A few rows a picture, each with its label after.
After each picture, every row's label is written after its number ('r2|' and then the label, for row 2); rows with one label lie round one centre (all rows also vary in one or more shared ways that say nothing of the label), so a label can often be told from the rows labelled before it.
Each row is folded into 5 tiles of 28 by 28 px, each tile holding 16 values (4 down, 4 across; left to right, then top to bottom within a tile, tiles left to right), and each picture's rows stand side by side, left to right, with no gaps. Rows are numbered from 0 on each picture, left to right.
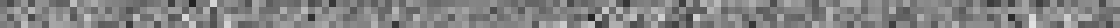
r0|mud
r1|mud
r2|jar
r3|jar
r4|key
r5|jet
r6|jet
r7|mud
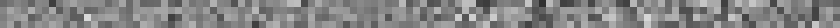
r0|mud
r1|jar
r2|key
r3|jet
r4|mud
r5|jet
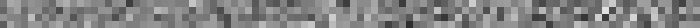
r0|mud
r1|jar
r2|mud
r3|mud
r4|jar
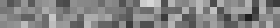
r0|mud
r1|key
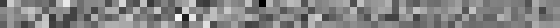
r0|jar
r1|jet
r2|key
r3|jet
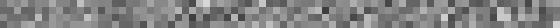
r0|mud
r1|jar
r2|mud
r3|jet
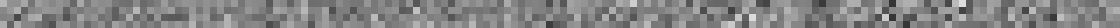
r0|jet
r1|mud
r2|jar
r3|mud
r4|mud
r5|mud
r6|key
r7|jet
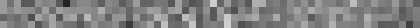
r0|key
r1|mud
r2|mud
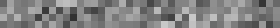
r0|mud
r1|mud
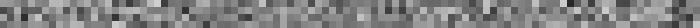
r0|mud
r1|key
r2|jet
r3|jar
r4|jet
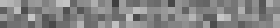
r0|jet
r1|jet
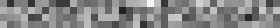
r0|jet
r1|key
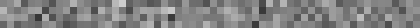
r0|key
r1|jar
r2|jet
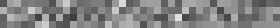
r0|jar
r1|jar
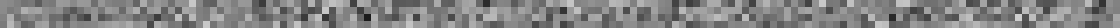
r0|jar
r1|jet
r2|jar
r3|key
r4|mud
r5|key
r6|jar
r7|jet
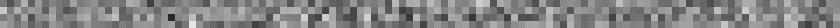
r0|jet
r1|key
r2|jet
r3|jar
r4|jar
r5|mud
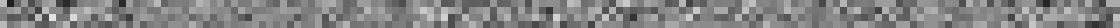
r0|jet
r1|key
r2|jet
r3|key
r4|mud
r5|jar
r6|jet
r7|key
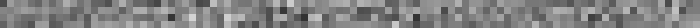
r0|jar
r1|mud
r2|mud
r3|jet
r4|jar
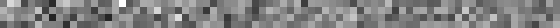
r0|key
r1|jet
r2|key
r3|jar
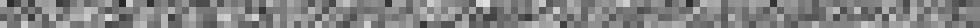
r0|jet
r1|jet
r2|mud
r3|jar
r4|mud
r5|jet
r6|mud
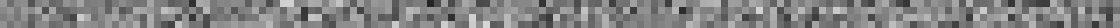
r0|jet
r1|jar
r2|jet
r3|mud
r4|jar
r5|key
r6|key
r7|key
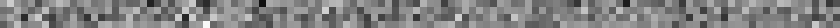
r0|jar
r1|jet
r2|jar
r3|key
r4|jar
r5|mud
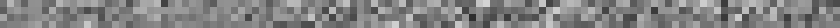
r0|mud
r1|key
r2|jet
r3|jar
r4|jet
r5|key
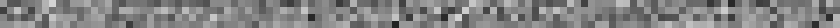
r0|mud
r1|jar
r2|jar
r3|mud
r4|jar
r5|jar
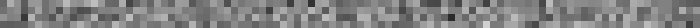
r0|mud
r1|key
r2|jet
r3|jar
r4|mud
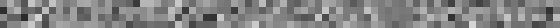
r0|mud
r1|jet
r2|jar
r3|key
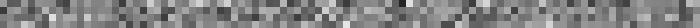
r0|mud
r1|mud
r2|jet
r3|jar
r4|jet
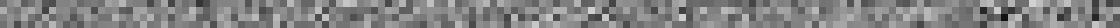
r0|key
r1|jet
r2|mud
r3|jar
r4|key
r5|jar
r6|key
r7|mud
